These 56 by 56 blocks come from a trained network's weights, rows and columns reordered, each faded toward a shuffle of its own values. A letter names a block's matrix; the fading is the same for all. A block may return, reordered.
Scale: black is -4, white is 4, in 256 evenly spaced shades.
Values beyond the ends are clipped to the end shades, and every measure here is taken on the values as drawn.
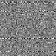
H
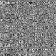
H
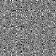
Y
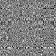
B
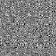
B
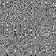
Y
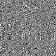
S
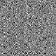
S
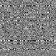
H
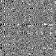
S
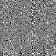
S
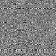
H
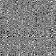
S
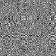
B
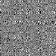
S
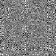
Y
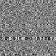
H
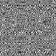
H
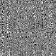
Y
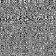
B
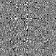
S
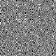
Y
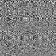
H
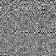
B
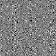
Y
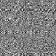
B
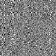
S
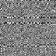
H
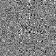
Y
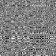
H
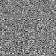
H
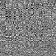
B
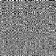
H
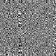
Y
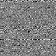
H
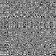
B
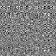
B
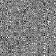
S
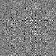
S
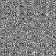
B
